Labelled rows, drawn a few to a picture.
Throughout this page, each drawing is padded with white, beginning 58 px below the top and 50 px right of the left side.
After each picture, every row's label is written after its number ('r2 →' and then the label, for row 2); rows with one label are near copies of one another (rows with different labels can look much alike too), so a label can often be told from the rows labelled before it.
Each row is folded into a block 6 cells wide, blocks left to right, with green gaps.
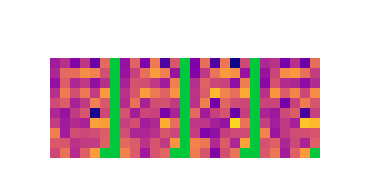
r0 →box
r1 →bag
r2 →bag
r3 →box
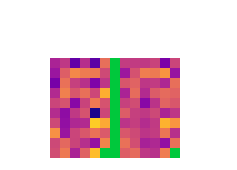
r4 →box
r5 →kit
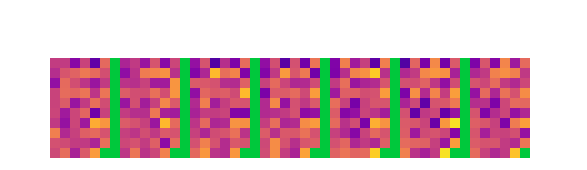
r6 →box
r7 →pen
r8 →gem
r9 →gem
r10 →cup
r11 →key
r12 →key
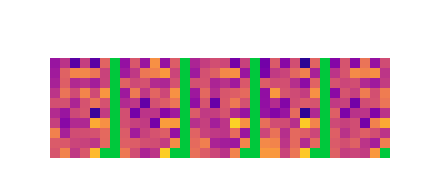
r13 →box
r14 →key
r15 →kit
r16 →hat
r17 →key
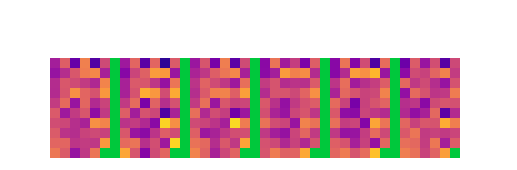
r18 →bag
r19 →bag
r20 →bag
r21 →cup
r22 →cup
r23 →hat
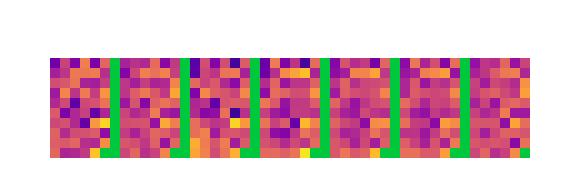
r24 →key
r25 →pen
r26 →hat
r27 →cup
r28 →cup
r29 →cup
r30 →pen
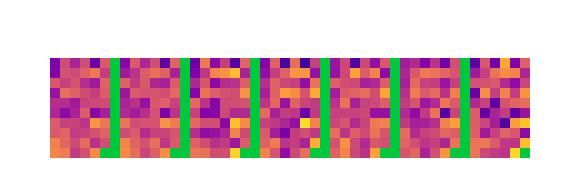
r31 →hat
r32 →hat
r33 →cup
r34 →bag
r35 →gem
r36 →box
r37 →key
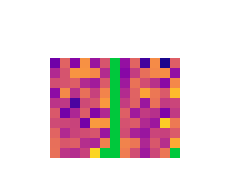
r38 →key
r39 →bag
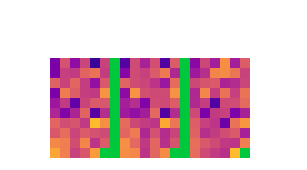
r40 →hat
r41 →hat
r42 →key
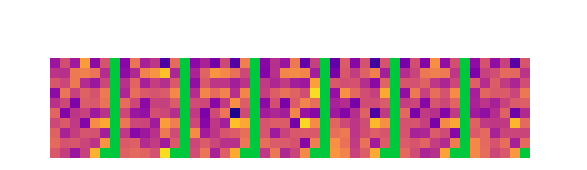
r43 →key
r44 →cup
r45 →box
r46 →pen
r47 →hat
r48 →key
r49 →hat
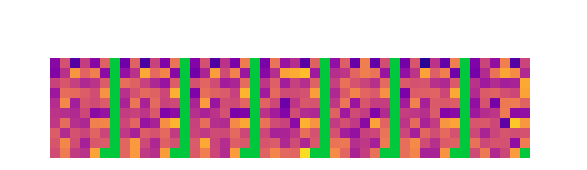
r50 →gem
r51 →gem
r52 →gem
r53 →cup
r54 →bag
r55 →gem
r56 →pen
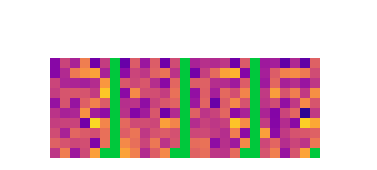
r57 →pen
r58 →hat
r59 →kit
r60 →box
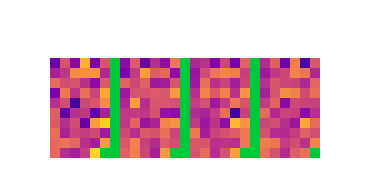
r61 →key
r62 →gem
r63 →box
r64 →bag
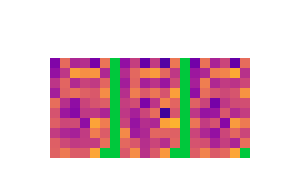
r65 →cup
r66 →box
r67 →cup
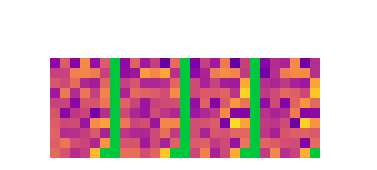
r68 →key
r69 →cup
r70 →pen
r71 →pen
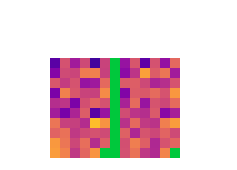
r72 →hat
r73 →gem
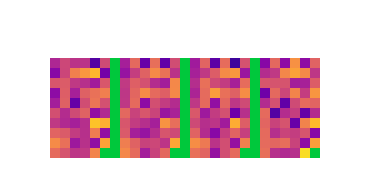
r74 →kit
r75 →bag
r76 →bag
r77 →key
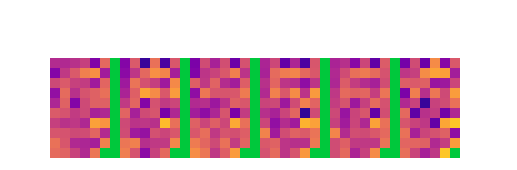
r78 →kit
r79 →bag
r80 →hat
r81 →box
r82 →box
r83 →key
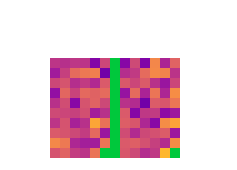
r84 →kit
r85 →key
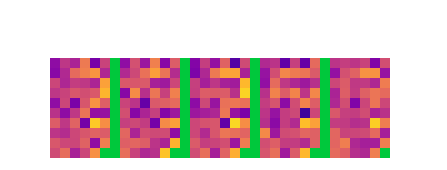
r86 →pen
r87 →key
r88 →pen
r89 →box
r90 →kit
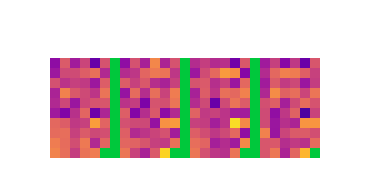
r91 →hat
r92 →key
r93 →kit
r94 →box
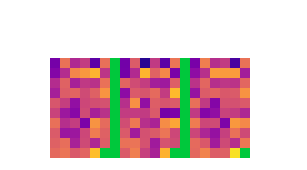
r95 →cup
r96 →gem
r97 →cup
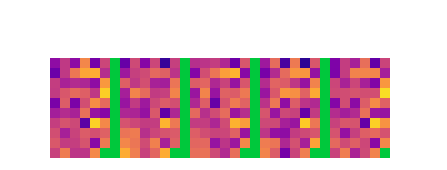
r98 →pen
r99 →hat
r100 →kit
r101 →bag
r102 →pen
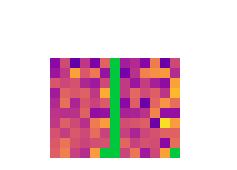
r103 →gem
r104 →pen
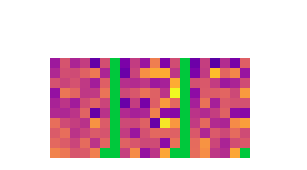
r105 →hat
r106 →pen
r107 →gem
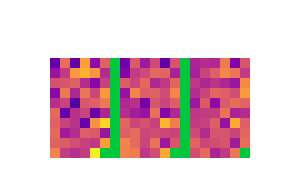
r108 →key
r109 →hat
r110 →pen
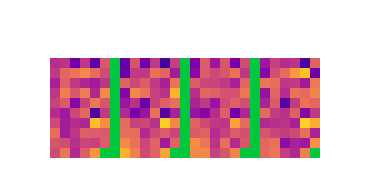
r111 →box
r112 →hat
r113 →hat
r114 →kit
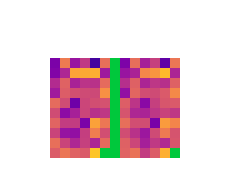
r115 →cup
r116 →cup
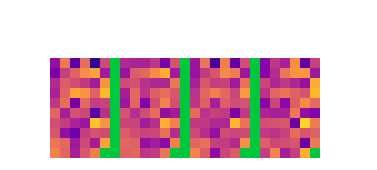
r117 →bag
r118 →kit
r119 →bag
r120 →pen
